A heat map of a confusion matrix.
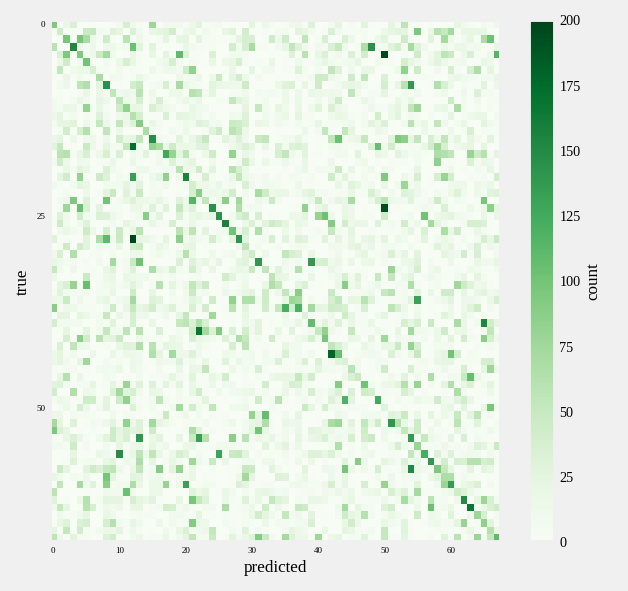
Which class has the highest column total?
12
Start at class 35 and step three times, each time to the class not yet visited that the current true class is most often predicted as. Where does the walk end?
15
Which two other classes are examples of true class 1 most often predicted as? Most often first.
55, 60
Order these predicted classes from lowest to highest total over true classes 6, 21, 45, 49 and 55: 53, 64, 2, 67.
2, 67, 64, 53
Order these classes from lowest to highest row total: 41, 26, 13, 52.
13, 26, 41, 52
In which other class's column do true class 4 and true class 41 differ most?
50
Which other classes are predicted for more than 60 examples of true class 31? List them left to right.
9, 13, 39
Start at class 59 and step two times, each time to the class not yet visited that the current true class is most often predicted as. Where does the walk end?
54
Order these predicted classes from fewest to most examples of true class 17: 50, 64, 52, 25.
25, 50, 52, 64
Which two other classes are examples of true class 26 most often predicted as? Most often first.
42, 57
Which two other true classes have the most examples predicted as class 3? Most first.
23, 34
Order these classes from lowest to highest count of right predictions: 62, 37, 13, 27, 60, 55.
55, 13, 27, 37, 60, 62
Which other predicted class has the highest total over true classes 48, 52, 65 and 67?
61
